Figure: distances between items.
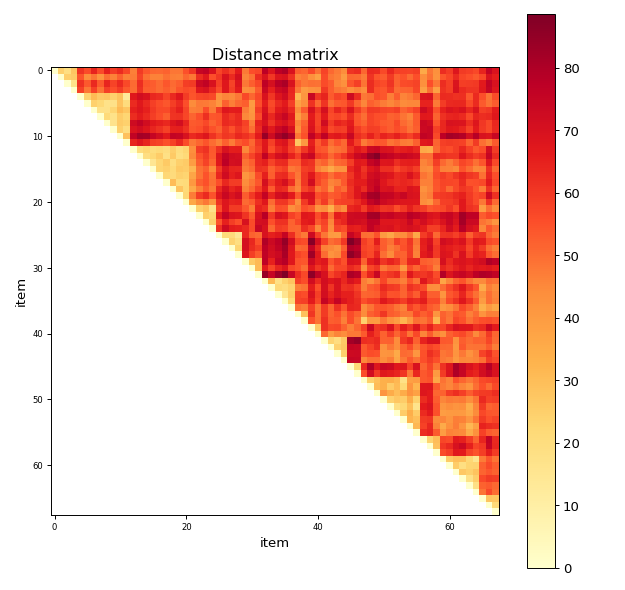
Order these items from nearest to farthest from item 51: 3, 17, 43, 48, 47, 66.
48, 47, 43, 66, 3, 17
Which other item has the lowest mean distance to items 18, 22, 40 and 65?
21
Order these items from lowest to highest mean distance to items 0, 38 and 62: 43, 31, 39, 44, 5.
44, 43, 5, 39, 31
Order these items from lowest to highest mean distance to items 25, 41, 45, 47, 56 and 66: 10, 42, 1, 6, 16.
42, 1, 16, 6, 10
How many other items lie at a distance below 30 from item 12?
8
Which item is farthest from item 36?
10
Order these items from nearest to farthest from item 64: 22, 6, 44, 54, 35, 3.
54, 44, 35, 3, 6, 22
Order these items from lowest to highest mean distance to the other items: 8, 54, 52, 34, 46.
52, 54, 8, 34, 46
